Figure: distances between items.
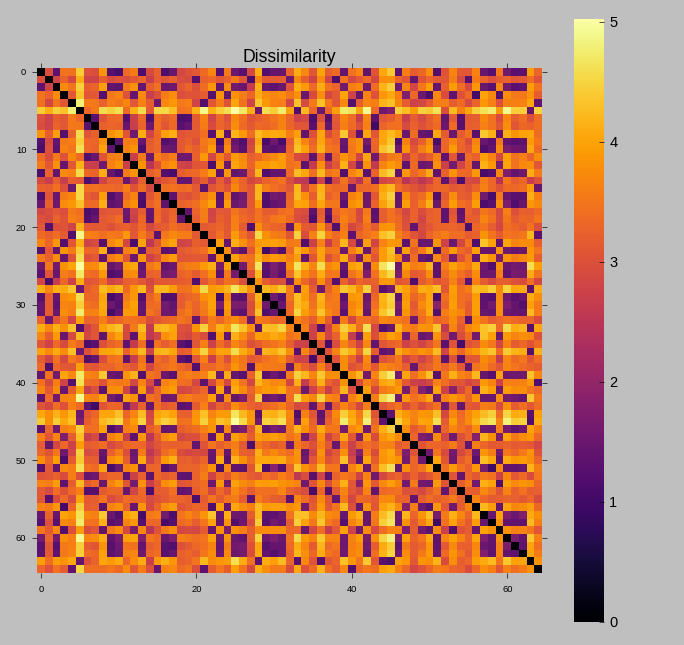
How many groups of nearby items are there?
6
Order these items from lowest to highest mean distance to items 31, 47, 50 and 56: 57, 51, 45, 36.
51, 57, 36, 45
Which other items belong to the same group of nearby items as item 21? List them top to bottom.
4, 15, 40, 64
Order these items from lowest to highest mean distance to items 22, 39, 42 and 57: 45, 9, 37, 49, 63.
9, 49, 37, 63, 45
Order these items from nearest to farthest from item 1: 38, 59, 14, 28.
38, 14, 59, 28
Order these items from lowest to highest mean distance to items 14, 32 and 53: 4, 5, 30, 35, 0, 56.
35, 56, 4, 0, 30, 5
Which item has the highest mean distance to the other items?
5
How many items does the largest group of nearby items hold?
22
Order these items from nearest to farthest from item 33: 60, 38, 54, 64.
54, 38, 64, 60
